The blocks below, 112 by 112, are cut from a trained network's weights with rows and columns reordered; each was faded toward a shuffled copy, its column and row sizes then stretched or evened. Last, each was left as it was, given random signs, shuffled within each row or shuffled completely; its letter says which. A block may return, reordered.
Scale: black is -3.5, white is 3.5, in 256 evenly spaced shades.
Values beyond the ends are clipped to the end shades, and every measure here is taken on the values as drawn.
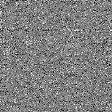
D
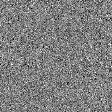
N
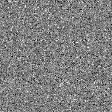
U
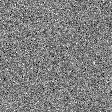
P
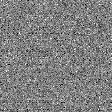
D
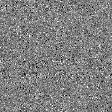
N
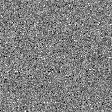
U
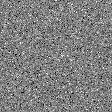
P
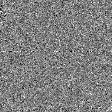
N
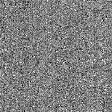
D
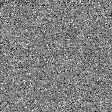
U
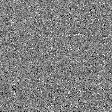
N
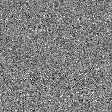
U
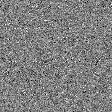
U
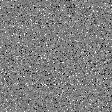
U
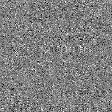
D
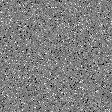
P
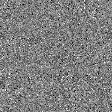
N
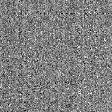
D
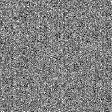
D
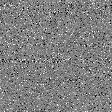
U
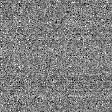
D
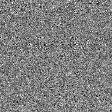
N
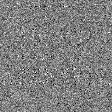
N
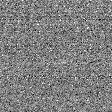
U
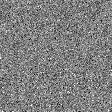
U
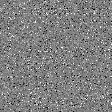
N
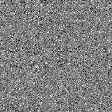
D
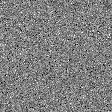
P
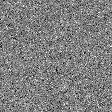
P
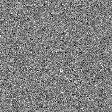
N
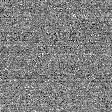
U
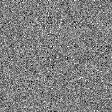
N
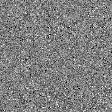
N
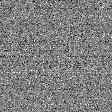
U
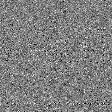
N
